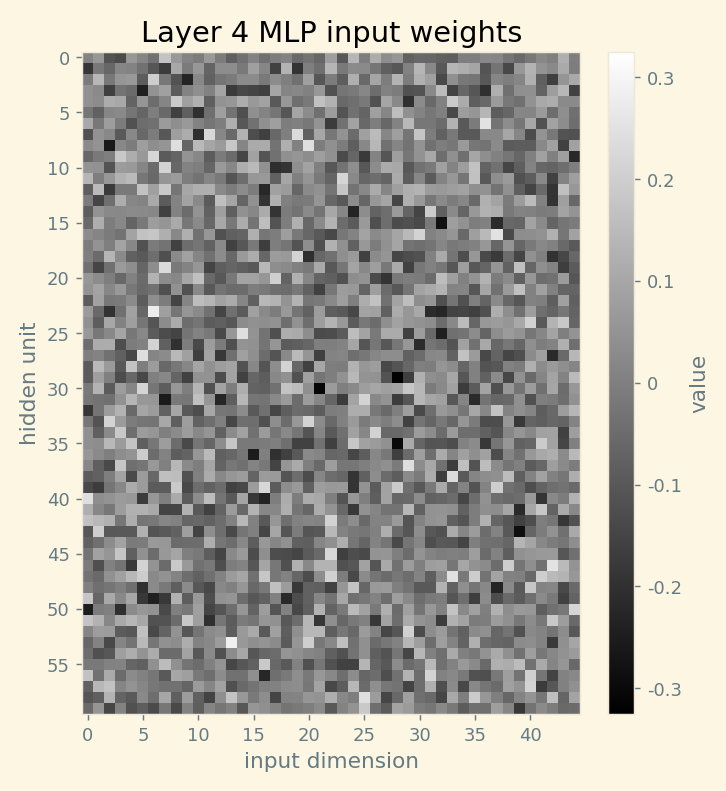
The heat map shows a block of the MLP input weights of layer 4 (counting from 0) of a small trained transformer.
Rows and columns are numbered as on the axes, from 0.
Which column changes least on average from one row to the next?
26
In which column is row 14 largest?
31
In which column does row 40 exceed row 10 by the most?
18
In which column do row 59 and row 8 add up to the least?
2
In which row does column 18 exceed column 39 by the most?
41
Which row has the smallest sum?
49
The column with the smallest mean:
39
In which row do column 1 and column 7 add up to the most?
12
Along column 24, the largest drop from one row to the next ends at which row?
36
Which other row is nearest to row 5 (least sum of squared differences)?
17
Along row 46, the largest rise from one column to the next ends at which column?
5
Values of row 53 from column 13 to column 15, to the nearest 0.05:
0.3 0.05 0.05
